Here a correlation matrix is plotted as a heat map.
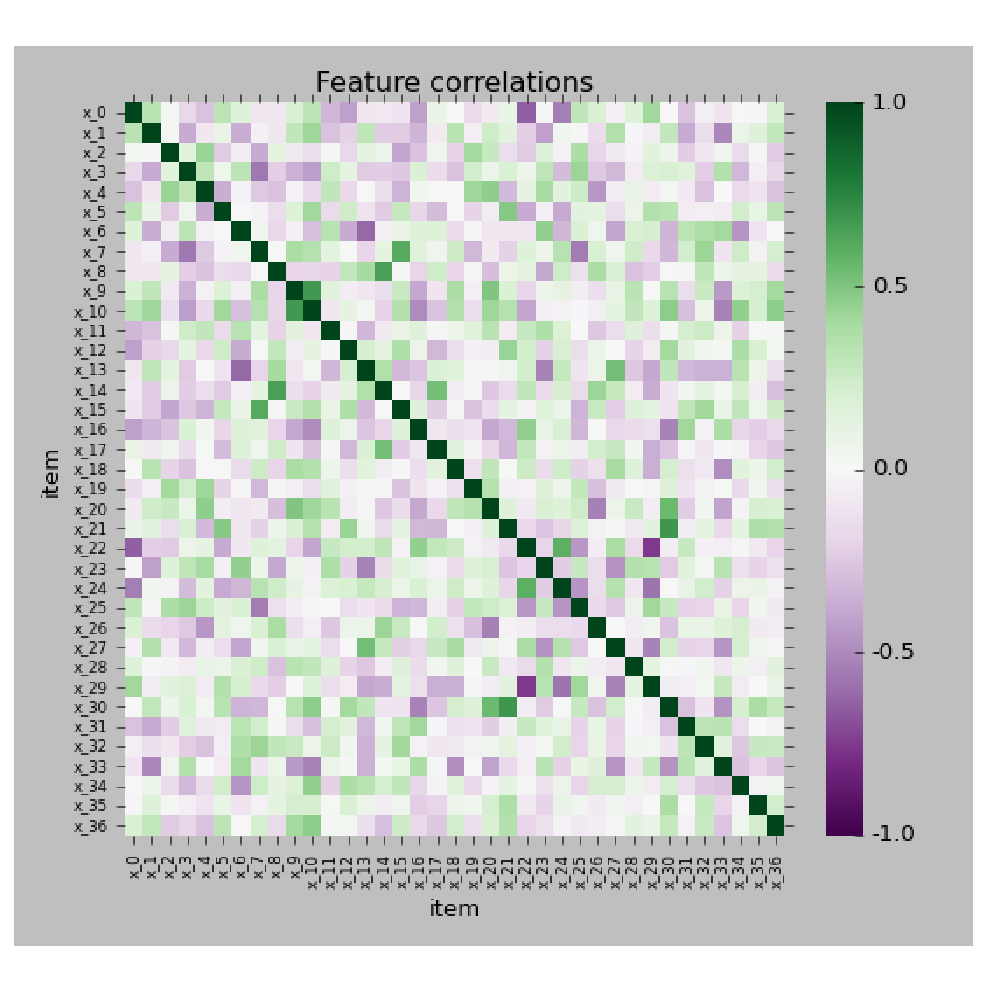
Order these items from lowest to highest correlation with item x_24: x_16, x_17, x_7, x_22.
x_17, x_16, x_7, x_22
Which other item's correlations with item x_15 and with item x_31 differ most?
x_10
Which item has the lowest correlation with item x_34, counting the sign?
x_6
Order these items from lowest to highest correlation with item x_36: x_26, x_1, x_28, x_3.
x_3, x_26, x_28, x_1
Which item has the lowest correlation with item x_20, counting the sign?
x_26
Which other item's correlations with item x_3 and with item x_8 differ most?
x_14
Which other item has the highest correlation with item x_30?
x_21
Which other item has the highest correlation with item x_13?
x_27
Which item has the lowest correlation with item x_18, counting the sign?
x_33
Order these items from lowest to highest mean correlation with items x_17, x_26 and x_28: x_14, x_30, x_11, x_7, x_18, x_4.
x_30, x_4, x_11, x_18, x_7, x_14
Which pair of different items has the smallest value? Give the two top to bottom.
x_22, x_29
